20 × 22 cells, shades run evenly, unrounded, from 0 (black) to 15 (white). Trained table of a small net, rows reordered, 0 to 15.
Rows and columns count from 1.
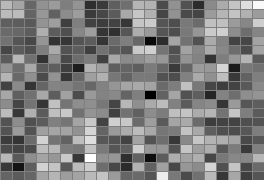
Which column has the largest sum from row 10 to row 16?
8
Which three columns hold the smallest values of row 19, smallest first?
2, 11, 1
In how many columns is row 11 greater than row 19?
11
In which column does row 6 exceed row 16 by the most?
13
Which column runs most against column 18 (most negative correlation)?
10
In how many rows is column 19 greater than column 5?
9
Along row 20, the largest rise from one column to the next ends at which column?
14
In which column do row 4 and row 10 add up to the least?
3
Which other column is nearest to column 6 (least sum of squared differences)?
15
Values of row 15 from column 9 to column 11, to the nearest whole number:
6 9 10
